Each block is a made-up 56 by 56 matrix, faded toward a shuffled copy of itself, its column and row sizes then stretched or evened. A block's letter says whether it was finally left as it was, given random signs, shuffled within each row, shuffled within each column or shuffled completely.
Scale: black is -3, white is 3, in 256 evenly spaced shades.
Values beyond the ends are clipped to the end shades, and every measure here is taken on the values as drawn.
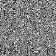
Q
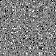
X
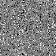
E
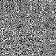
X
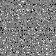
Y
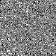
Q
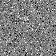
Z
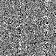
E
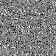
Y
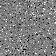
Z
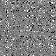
X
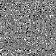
X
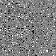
X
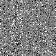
E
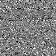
Y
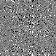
Q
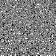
Y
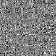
X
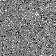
Z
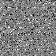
Y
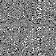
X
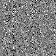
E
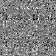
X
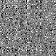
X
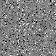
E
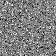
Z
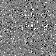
Q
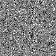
E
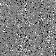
E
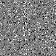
Q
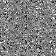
Q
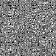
X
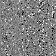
E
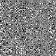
X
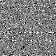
Y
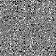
X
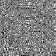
X
